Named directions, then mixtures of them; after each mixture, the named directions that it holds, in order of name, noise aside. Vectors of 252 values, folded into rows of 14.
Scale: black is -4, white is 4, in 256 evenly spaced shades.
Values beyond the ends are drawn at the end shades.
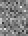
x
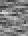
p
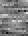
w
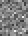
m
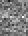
m, p, w.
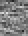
p, x.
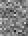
m, p, x.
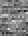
w.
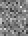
x.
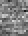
m, w.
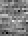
w.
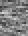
p.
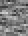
p.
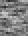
p, w.
